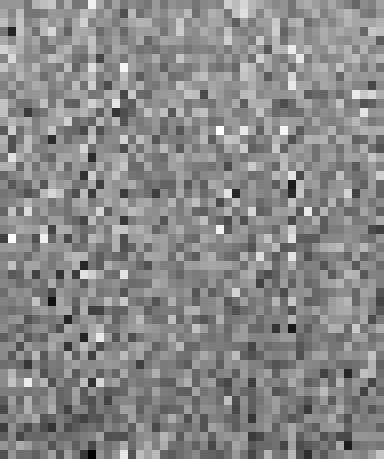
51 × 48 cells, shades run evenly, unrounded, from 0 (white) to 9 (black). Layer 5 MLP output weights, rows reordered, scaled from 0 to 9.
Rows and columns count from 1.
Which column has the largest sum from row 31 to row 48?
32
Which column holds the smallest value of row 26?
28
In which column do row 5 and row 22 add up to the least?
29
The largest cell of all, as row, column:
51, 12
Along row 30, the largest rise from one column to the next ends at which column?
11
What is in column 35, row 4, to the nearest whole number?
2
